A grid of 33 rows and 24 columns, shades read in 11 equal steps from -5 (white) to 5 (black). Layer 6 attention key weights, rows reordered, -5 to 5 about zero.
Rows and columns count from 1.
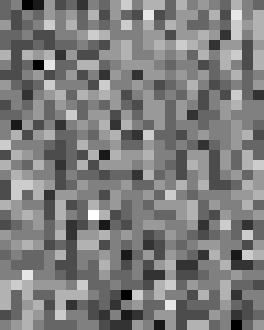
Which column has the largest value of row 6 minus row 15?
8
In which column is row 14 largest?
13
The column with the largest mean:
7
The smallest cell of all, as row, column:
22, 9
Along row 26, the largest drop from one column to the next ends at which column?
23
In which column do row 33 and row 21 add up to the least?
18
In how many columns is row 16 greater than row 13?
10
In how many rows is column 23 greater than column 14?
20
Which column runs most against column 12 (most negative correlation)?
6
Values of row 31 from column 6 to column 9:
-2 3 1 2
